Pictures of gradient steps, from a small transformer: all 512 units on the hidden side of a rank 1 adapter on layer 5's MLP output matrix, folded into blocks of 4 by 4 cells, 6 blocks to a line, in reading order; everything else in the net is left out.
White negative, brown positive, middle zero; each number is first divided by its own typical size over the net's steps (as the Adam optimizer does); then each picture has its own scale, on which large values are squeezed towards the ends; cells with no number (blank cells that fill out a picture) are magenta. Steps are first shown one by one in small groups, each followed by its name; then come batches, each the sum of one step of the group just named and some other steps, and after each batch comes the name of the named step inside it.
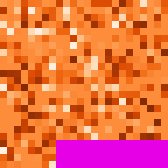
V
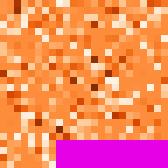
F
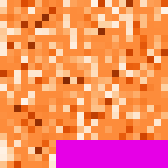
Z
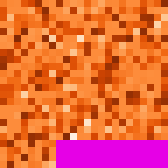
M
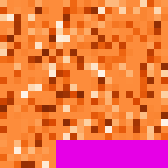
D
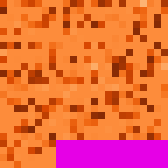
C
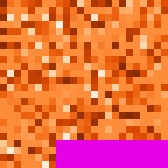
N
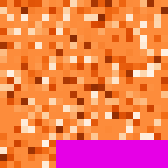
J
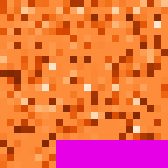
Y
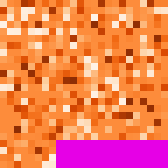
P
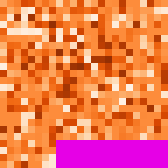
P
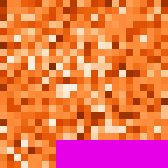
N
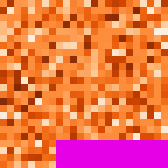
V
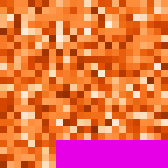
D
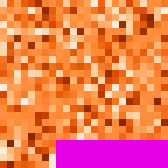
Z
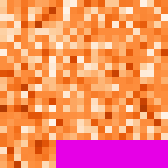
V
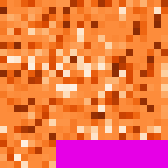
C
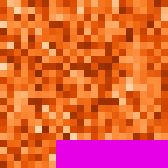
M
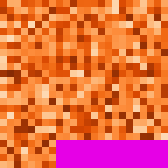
Y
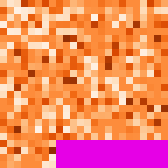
P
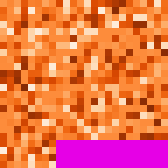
V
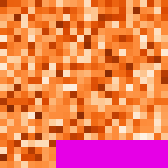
J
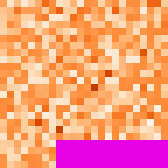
F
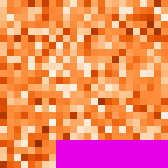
M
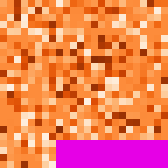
F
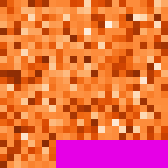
Y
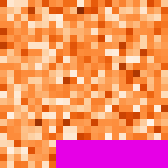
N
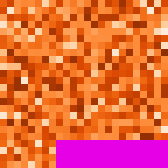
V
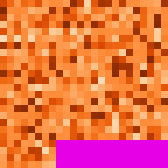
C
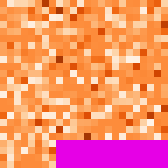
F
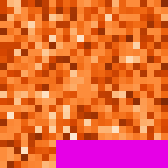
M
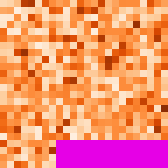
P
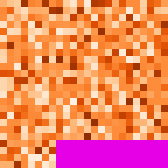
P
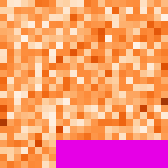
F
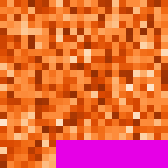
J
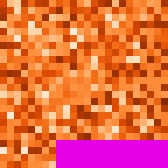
V
